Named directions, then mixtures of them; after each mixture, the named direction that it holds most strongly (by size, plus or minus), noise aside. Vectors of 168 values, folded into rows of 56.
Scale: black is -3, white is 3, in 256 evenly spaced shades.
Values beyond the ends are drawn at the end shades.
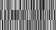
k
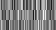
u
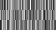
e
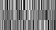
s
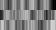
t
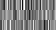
s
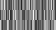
e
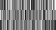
e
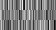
s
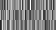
e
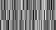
u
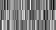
e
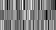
s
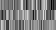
u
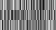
k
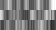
t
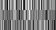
s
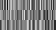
e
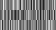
k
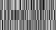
k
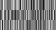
k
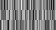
e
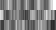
t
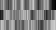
t
